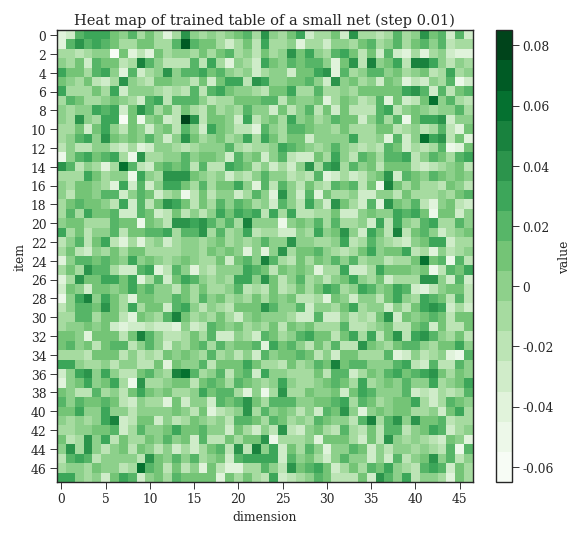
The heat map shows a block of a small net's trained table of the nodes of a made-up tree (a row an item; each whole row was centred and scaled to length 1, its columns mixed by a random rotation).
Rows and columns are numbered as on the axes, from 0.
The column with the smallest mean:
44
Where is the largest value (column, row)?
14, 9
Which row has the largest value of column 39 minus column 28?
13
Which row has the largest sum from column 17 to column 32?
39
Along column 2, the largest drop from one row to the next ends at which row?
2
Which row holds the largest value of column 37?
16
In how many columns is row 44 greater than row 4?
17
